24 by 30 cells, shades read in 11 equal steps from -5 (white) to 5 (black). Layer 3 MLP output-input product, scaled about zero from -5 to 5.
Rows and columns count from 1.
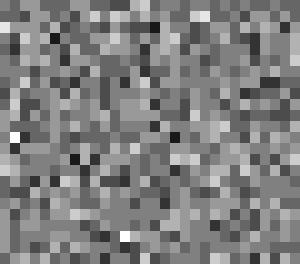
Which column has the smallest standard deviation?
24
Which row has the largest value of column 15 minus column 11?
5
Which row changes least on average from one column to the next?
1
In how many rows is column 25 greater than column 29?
10
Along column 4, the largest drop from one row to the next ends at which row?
18
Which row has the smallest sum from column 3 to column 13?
20
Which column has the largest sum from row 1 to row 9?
7
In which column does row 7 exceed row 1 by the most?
15
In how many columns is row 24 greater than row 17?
8
